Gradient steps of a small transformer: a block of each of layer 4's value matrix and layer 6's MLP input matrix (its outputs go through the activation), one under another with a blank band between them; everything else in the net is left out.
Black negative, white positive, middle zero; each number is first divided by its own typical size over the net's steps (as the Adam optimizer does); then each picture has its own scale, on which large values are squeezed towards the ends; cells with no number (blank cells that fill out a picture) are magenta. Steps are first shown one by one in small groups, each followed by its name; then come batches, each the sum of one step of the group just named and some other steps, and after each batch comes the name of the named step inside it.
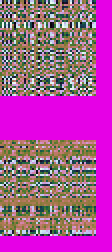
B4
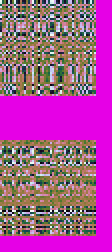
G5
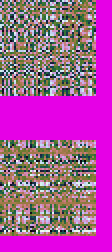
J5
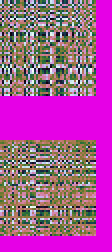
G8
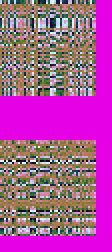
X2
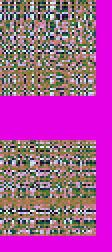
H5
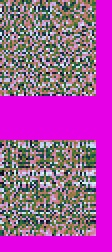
H5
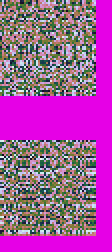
H5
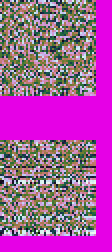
J5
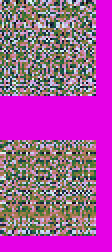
B4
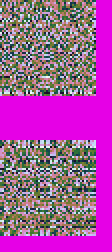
H5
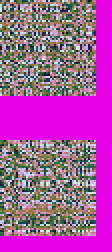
J5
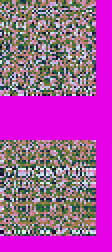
B4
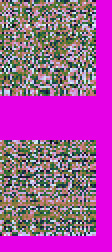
G8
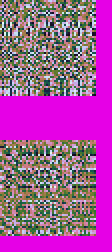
B4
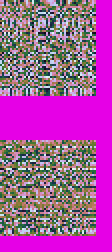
X2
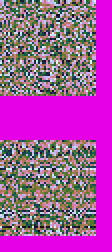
G5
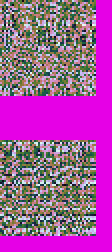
J5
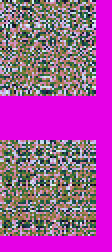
G5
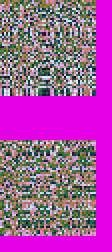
G8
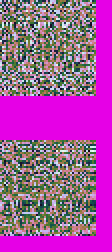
B4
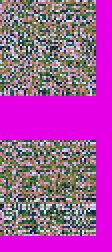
J5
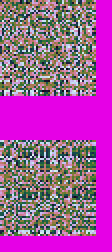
H5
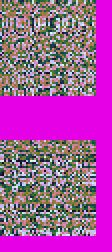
X2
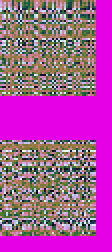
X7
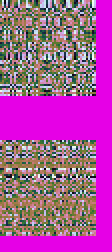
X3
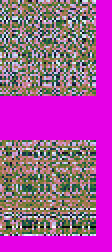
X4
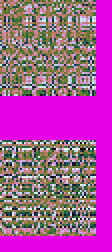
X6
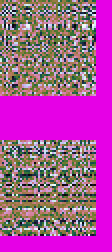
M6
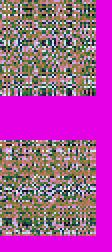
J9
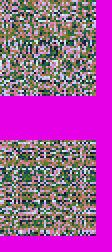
M6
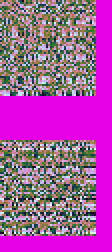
X6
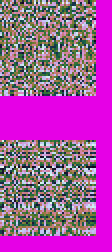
M6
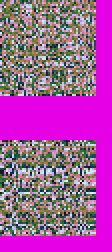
X6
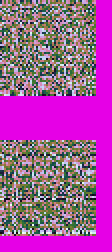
J9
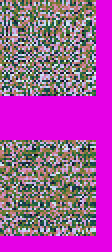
X6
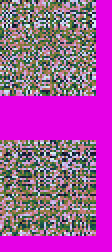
M6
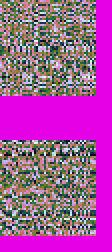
X6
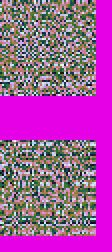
X7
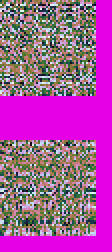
J9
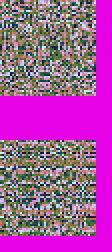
M6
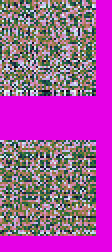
X3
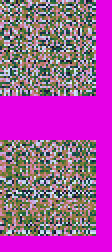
J9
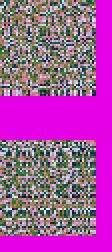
X6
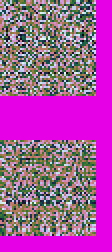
X7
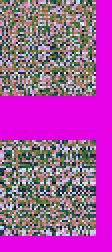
X6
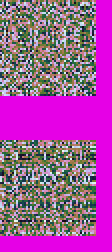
X3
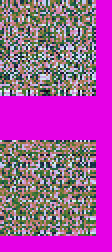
X3
